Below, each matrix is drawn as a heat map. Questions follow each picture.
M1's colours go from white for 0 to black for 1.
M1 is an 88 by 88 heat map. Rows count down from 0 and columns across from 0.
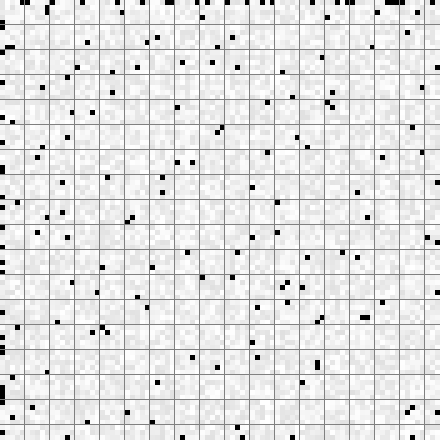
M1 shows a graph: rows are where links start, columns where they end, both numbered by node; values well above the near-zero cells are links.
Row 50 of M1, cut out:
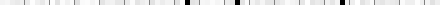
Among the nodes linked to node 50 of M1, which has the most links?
node 47
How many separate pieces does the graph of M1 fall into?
4
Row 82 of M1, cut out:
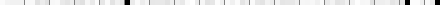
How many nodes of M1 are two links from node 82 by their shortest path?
6
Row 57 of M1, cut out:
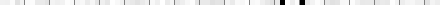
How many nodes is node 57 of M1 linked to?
2
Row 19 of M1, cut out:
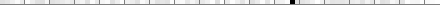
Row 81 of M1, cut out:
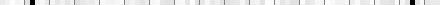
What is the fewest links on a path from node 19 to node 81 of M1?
4
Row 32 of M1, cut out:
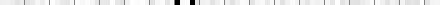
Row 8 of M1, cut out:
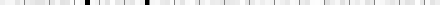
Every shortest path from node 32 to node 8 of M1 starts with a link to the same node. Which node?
node 38
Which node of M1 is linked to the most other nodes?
node 0
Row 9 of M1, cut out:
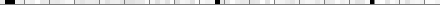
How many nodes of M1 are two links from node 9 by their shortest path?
5
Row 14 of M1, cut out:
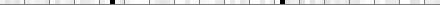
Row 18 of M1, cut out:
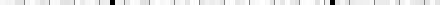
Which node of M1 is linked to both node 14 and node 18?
node 22
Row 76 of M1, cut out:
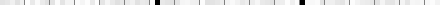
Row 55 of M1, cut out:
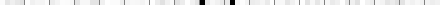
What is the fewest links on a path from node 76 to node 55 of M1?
4
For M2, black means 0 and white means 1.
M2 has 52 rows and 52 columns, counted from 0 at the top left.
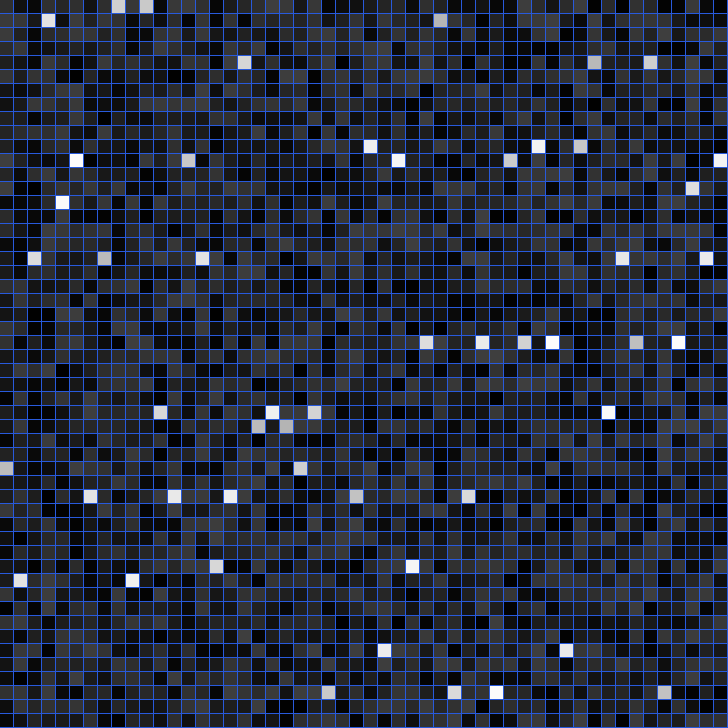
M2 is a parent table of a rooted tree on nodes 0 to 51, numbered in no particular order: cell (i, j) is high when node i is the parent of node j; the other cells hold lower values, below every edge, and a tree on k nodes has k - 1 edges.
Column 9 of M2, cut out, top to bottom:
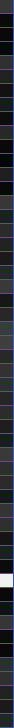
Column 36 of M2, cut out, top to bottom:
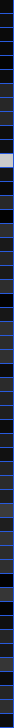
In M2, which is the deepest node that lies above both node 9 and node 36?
11
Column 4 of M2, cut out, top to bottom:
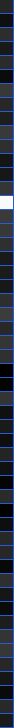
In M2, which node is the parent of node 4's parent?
18
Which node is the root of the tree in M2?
24
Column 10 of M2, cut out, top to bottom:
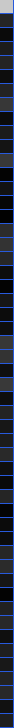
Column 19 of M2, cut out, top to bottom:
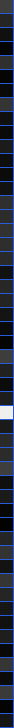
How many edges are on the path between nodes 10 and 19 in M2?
8
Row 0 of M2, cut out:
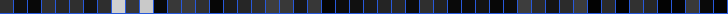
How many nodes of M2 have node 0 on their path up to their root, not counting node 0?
9
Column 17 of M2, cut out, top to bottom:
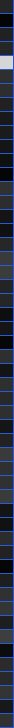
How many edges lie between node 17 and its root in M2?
5
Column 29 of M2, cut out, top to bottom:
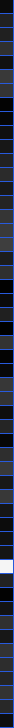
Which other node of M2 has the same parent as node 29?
15
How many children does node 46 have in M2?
2
